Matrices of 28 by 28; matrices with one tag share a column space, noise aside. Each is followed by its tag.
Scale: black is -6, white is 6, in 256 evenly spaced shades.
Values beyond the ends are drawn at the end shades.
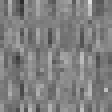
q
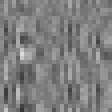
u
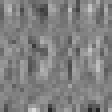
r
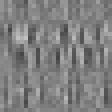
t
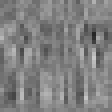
t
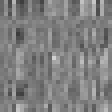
q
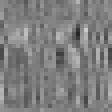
t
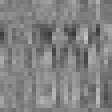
t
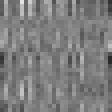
q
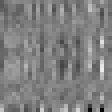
r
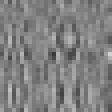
u
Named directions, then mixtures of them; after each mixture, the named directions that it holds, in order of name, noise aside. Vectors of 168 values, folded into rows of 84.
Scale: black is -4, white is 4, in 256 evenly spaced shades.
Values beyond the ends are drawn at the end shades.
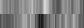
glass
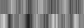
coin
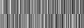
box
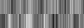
coin.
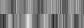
coin.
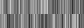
box, coin, glass.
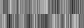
box, coin, glass.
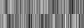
box, coin, glass.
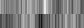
glass.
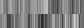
box, coin, glass.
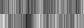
coin, glass.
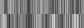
box, coin.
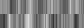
coin.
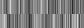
box, coin.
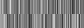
box, coin.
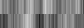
coin, glass.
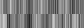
box, coin.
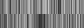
box, glass.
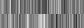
box, coin, glass.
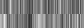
box, coin, glass.
